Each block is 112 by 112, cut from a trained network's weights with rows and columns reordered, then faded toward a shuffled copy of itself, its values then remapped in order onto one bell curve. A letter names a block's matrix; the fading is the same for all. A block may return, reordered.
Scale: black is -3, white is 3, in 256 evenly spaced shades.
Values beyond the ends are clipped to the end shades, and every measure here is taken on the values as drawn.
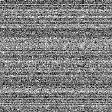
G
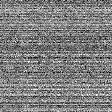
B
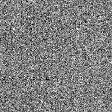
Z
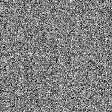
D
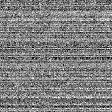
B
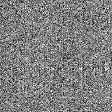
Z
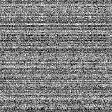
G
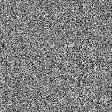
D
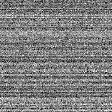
G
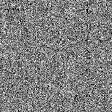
D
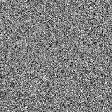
D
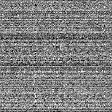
G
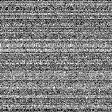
B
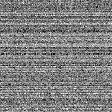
B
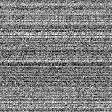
B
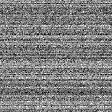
B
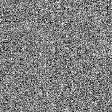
Z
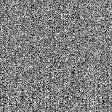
Z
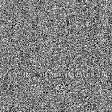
Z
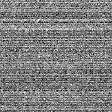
G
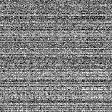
B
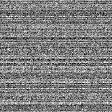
B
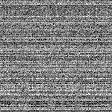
B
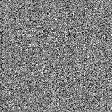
D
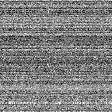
B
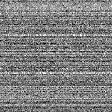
B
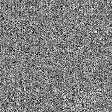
Z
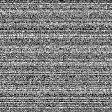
B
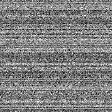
G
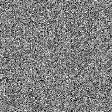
D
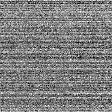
G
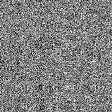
D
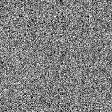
D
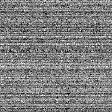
G
